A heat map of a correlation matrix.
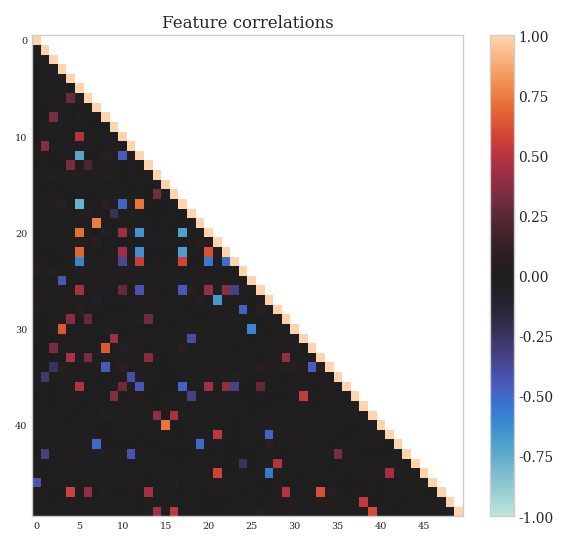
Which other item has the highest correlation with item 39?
49
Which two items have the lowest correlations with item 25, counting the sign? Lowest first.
30, 3
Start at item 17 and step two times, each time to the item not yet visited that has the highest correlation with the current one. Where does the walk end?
23
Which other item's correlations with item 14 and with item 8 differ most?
32
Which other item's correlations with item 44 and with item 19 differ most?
7
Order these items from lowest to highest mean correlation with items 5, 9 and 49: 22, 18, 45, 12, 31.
12, 18, 45, 31, 22
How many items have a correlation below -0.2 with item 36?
3
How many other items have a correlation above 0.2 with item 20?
5
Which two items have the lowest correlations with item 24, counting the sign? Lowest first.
28, 44
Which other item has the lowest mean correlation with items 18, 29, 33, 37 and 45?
27
